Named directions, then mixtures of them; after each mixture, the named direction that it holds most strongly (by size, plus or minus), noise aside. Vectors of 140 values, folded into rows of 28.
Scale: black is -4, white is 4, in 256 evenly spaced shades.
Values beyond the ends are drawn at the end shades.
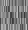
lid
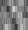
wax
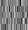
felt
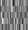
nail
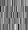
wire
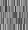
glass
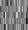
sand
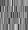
wire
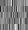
wire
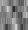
wax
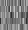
lid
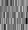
sand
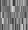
nail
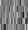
felt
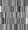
sand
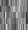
sand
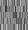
glass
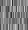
wire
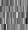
sand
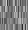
glass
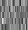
nail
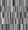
nail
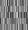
lid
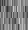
wire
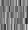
felt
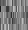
wire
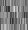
lid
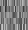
glass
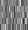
felt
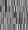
glass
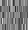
nail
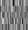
nail
